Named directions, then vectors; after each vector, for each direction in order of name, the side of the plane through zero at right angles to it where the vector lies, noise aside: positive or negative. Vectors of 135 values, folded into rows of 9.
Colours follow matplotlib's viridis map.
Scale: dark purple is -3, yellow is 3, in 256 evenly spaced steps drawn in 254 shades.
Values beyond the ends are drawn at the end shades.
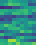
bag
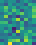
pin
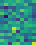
positive, negative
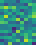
negative, positive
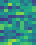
positive, positive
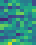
positive, positive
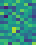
positive, negative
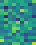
positive, negative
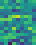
negative, negative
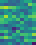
negative, positive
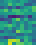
positive, positive
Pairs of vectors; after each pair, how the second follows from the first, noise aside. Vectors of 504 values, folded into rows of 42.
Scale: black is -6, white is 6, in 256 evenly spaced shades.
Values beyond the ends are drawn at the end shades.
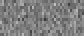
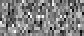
reversed, negated, scaled up.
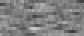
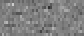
reversed, negated, partly zeroed.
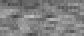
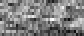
reversed, scaled up.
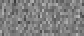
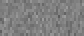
reversed, shrunk.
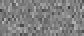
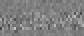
reversed, negated, partly zeroed.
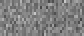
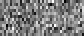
negated, scaled up.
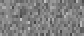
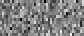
negated, scaled up.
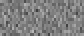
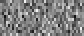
negated, scaled up.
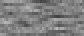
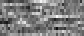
negated, scaled up.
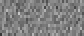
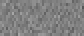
wrapped around, negated, shrunk.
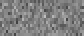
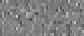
reversed, negated, partly zeroed.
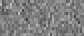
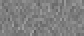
wrapped around, shrunk.
